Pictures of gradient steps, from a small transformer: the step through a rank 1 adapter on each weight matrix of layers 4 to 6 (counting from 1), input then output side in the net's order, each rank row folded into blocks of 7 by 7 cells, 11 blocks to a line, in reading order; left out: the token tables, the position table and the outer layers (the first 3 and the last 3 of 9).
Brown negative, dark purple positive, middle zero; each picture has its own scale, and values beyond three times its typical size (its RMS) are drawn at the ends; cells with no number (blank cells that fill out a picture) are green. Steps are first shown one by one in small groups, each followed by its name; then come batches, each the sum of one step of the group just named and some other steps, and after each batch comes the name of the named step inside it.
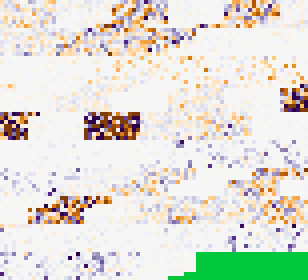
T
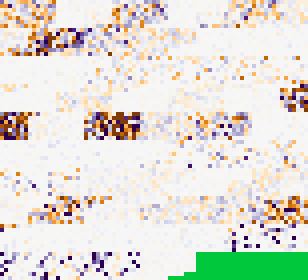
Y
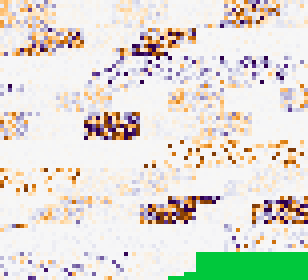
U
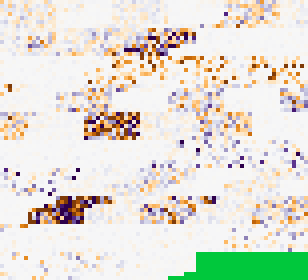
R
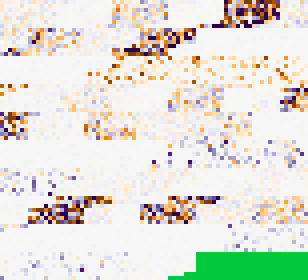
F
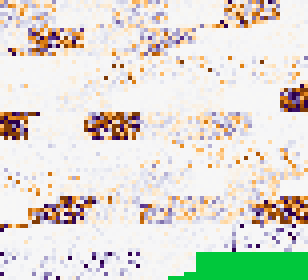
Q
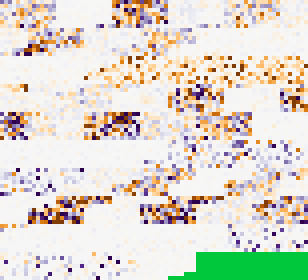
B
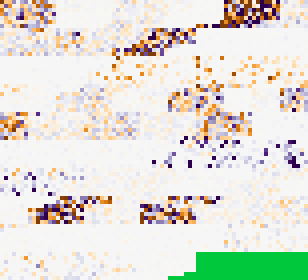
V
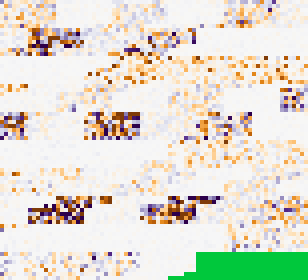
Y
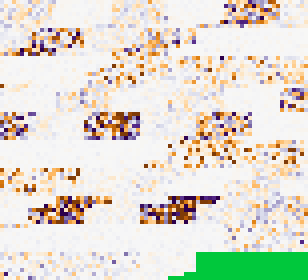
U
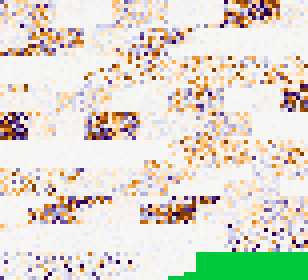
U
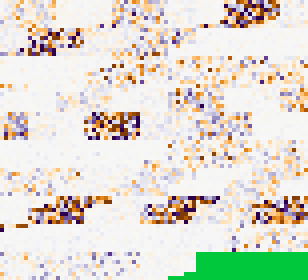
U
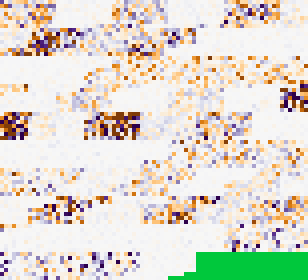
Y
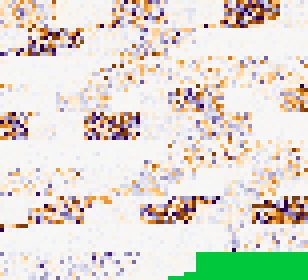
U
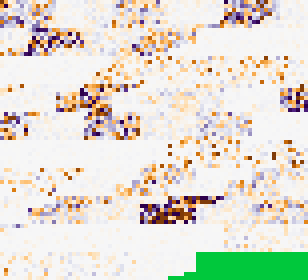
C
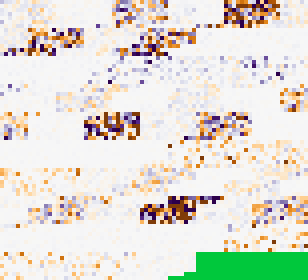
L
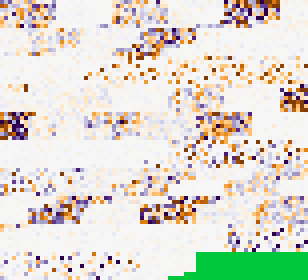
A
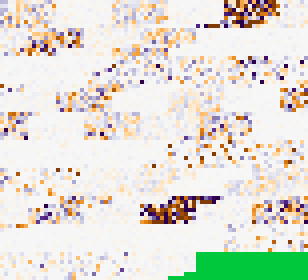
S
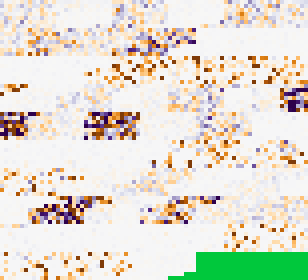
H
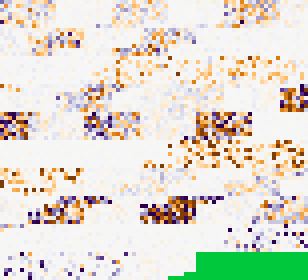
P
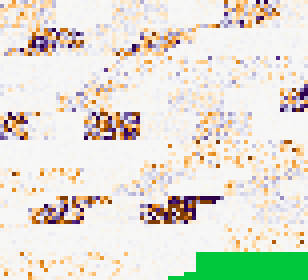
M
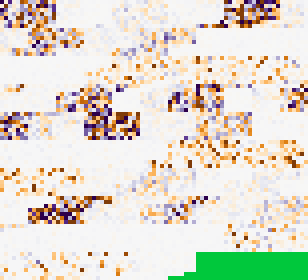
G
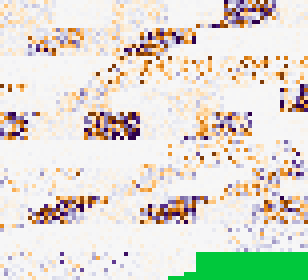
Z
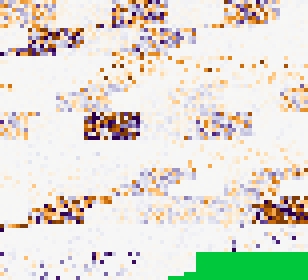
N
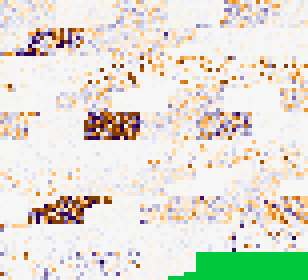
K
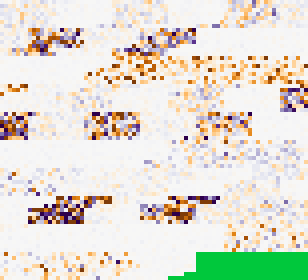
H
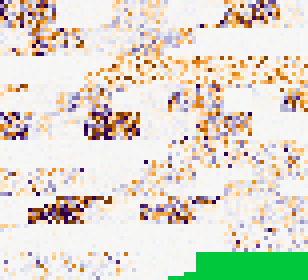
G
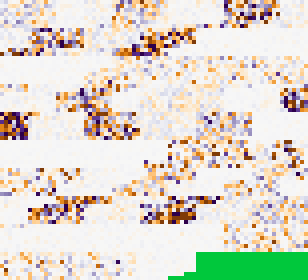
C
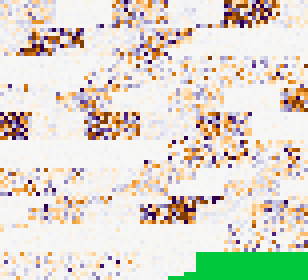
L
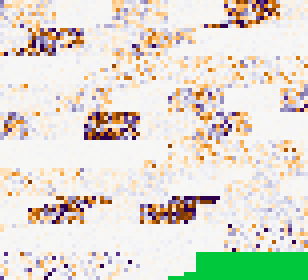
M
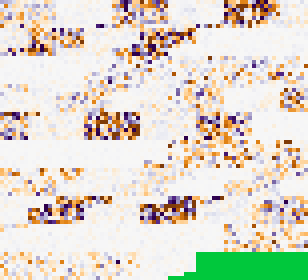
L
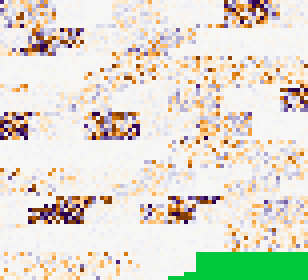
G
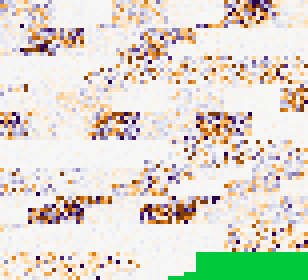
A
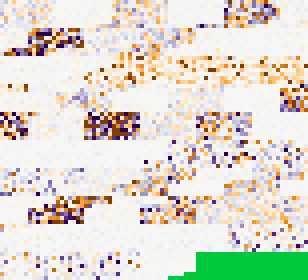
K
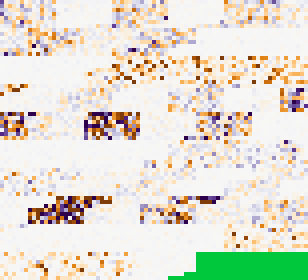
H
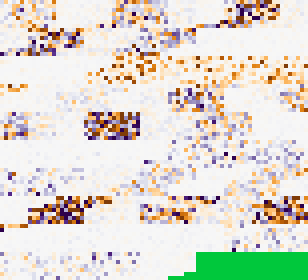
N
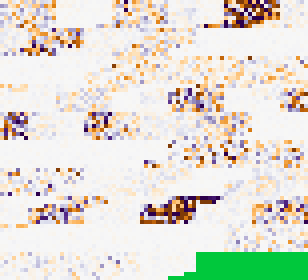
S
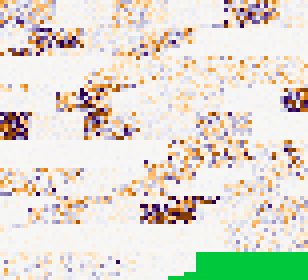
C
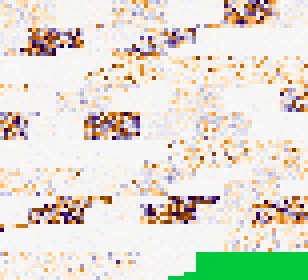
N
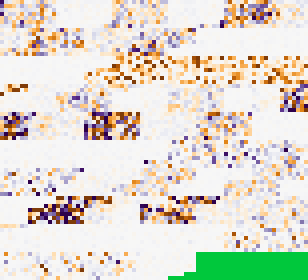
H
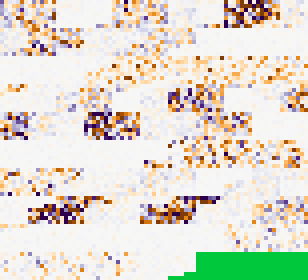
G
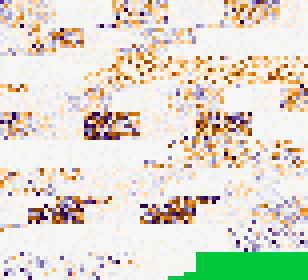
P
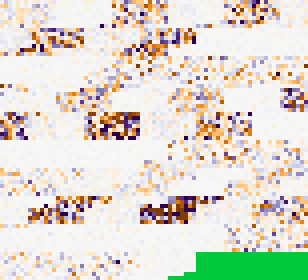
Z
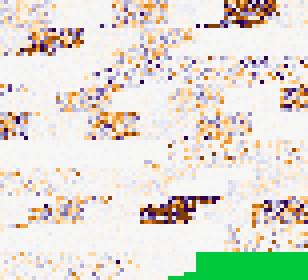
S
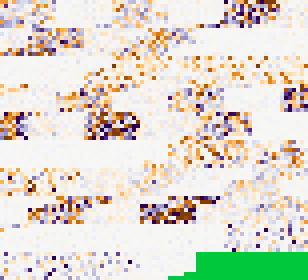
C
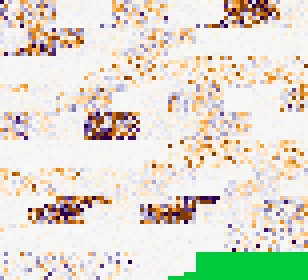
G
